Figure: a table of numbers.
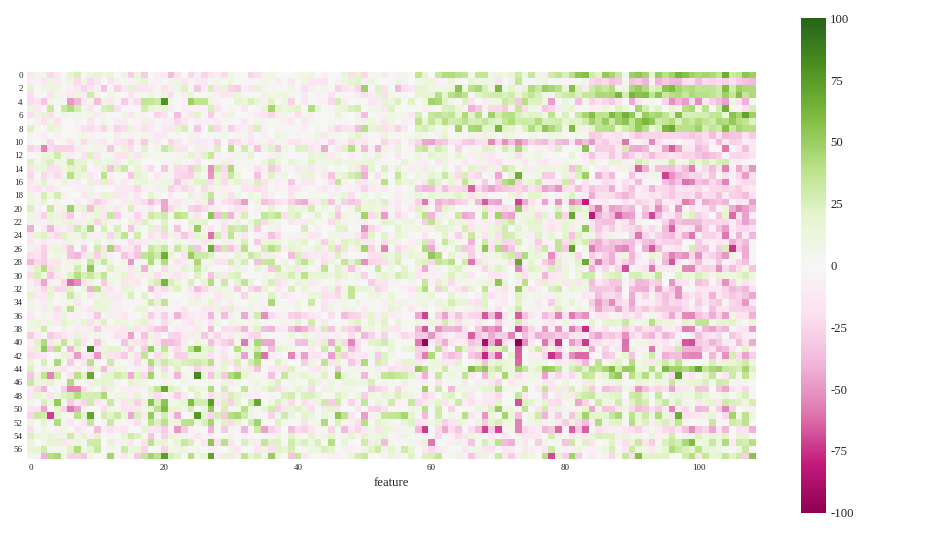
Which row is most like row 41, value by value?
29
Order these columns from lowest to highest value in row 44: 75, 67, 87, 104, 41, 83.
41, 75, 83, 104, 67, 87
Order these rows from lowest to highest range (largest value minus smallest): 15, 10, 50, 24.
10, 24, 50, 15
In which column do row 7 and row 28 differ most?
96
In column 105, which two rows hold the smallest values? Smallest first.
26, 21
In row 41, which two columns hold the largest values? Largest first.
9, 25
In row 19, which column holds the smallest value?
83
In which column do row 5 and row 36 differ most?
104
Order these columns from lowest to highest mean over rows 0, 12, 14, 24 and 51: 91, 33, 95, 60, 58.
91, 95, 33, 60, 58
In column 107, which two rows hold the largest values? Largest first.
6, 0
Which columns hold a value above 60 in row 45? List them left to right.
9, 25, 97
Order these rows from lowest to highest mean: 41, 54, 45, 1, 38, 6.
38, 1, 41, 54, 45, 6
